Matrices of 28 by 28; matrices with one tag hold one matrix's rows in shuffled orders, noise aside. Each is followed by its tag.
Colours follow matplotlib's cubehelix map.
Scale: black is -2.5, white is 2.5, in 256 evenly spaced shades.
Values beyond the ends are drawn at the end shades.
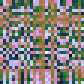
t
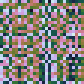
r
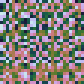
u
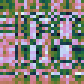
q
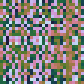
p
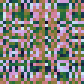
t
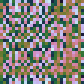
p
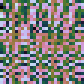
u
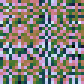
r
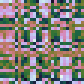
q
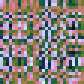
r
